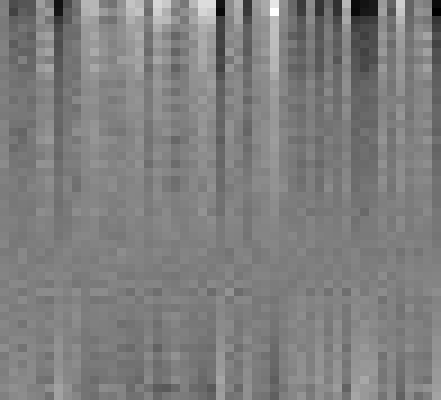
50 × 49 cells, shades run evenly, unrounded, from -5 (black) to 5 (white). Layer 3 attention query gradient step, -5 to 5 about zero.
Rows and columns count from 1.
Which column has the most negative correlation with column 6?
17
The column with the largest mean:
31
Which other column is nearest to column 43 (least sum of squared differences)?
30
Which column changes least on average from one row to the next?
10
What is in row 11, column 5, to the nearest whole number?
0
